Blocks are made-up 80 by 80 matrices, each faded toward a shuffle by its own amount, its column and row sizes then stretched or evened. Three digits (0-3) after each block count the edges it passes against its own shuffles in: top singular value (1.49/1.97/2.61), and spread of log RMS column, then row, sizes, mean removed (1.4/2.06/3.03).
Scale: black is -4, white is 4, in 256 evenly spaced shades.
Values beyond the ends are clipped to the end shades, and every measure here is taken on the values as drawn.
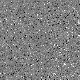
0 1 1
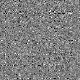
1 1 2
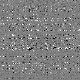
0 1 3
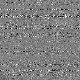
1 0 3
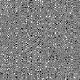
2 2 1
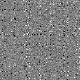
1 2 1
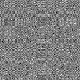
3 0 1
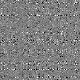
2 2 2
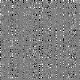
2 3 2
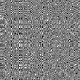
3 2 1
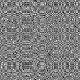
3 0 2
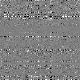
2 1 3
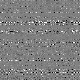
2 0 3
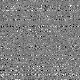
0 1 3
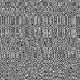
3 1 0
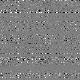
2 1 3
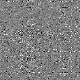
1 1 2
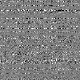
2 1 3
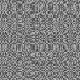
3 2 0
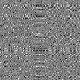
3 0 2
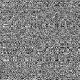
2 0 2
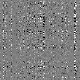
2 3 2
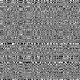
3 0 3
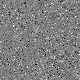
0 0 0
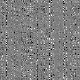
2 3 1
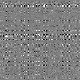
3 2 3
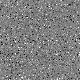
0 0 1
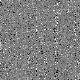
0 2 0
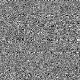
1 0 2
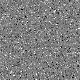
0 0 1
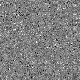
1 0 0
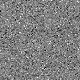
1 0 0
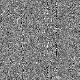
1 2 0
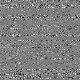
0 0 3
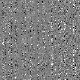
1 3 0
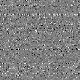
2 0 2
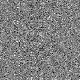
1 1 0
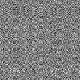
3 0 1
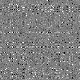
2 1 2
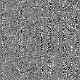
0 3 1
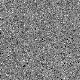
0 1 0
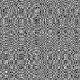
3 2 1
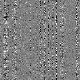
1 3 0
